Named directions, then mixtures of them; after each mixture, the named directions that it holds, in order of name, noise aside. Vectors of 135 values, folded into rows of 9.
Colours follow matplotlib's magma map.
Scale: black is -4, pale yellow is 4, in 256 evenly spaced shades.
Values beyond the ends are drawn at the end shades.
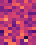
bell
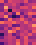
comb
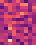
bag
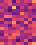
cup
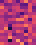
bag.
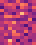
bag, cup.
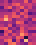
bell.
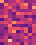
bag, comb.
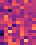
bell, comb.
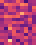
bag.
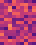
bag, cup.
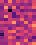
comb, cup.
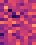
comb.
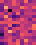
bell, comb.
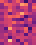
bag.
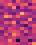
bag, cup.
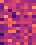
bag, comb.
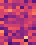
bell, cup.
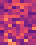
bag, bell.
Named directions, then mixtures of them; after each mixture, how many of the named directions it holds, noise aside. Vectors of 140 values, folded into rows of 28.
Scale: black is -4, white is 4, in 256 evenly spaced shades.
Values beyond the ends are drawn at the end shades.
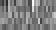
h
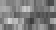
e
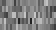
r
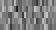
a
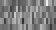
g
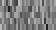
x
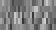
two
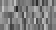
one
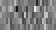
one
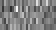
two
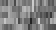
three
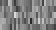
four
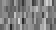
two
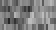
two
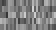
two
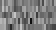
four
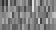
one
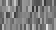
three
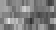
one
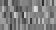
four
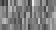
two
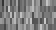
three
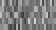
two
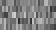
one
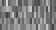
three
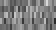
one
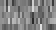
four
